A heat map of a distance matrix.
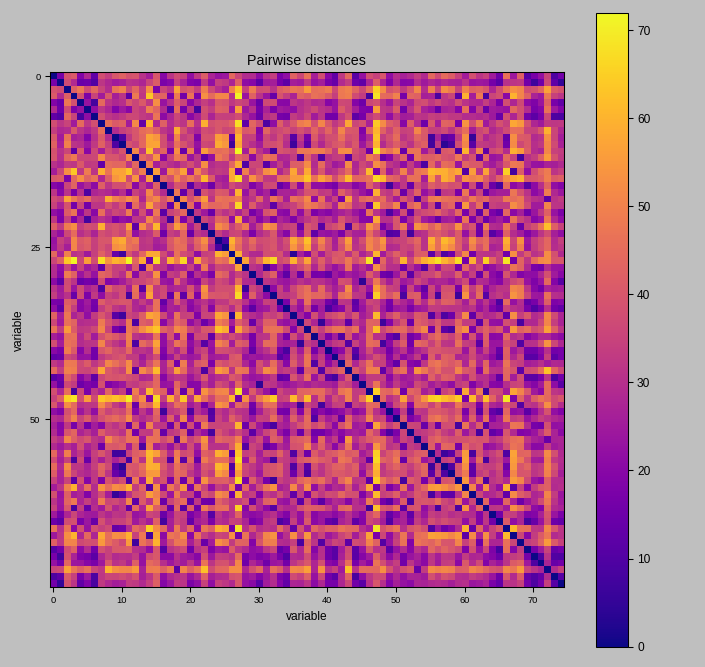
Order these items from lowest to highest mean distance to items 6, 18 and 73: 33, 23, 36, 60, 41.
41, 33, 23, 60, 36
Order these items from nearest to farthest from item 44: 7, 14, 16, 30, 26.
16, 30, 14, 7, 26
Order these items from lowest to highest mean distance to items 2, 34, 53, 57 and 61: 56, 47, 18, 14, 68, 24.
56, 18, 68, 24, 14, 47
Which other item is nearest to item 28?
31
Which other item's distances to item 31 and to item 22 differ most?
7
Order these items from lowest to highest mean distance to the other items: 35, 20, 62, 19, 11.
20, 62, 35, 19, 11
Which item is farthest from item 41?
37
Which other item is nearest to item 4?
6
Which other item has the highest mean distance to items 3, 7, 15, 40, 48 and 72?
27
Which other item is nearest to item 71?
70
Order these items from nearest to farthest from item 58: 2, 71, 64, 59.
64, 71, 59, 2
